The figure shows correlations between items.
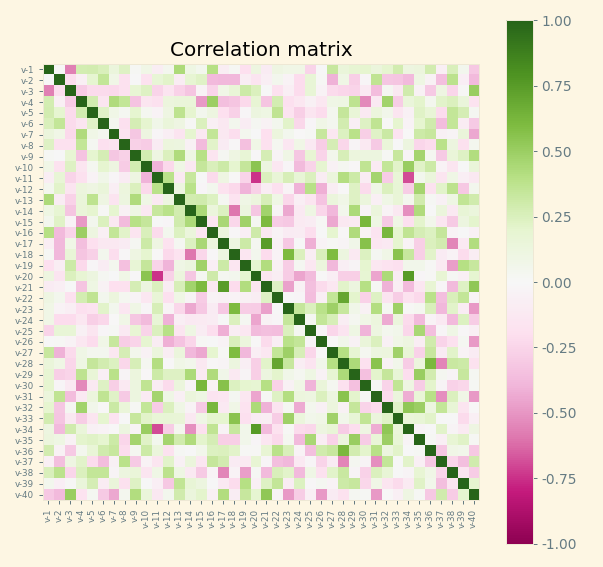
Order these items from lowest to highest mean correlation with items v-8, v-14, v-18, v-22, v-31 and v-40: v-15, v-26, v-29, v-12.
v-26, v-15, v-12, v-29
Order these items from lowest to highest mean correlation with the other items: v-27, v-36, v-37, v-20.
v-37, v-20, v-27, v-36
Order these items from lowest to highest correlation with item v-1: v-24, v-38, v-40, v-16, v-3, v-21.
v-3, v-40, v-21, v-24, v-38, v-16
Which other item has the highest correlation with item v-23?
v-18
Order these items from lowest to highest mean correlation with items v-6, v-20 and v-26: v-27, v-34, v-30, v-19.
v-27, v-19, v-30, v-34
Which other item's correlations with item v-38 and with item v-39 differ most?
v-19
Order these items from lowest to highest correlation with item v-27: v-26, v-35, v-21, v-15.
v-15, v-35, v-21, v-26
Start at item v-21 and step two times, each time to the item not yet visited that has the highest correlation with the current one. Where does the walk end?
v-30
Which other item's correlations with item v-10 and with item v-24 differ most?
v-20
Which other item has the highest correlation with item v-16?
v-32
